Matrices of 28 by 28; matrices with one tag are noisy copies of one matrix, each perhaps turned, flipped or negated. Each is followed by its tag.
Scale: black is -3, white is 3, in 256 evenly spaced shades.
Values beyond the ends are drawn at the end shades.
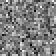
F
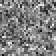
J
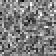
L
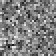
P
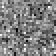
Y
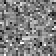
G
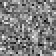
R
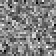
G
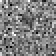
L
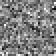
F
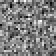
Y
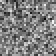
P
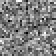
F
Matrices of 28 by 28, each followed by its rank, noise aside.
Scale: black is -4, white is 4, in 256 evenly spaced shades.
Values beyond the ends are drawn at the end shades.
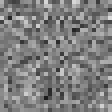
six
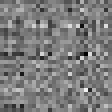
three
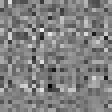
five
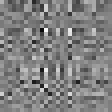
three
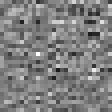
three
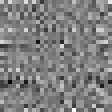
four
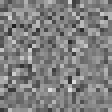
six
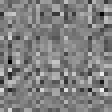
three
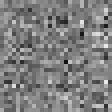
four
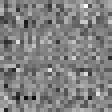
four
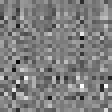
four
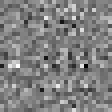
six
